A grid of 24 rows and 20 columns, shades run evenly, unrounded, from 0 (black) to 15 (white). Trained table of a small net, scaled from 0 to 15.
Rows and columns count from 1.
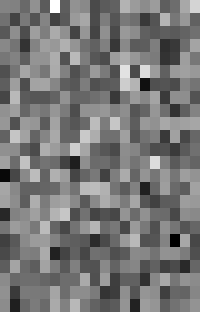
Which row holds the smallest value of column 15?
7
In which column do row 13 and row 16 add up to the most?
1
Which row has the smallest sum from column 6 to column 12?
20
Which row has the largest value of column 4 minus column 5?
14
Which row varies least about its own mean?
9
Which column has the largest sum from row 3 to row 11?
13
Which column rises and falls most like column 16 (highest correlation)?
15
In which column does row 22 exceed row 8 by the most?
17
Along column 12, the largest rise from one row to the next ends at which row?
5
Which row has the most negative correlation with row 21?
10
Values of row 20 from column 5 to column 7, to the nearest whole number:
10 2 4
